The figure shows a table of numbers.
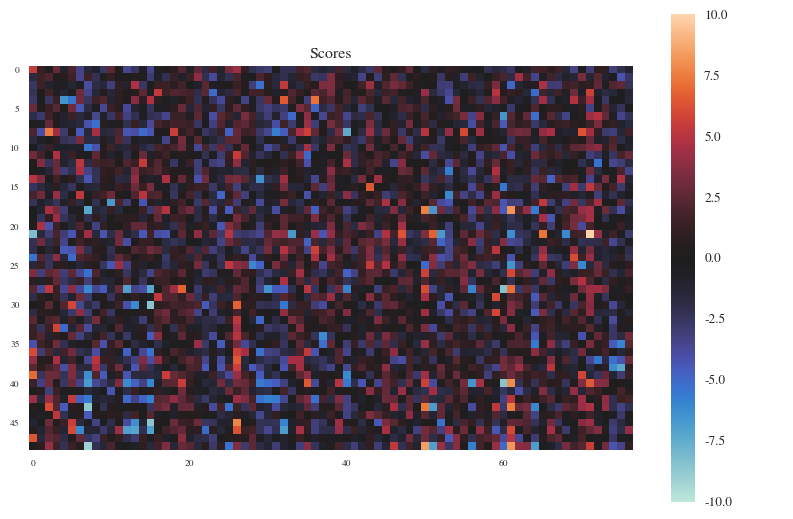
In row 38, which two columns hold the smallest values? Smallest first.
75, 74
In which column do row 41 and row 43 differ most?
51
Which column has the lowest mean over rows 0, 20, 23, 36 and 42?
29
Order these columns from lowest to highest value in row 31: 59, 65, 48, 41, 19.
41, 48, 19, 65, 59
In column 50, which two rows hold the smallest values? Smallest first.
25, 11
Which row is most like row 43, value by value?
18
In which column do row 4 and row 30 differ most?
15
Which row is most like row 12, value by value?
16
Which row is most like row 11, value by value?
32
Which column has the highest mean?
26
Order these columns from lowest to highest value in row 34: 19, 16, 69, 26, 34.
69, 34, 19, 16, 26
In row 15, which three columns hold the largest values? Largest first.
43, 71, 69
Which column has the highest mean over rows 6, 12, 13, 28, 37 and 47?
61
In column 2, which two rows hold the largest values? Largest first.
8, 43
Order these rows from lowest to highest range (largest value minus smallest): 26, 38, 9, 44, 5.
9, 5, 44, 26, 38
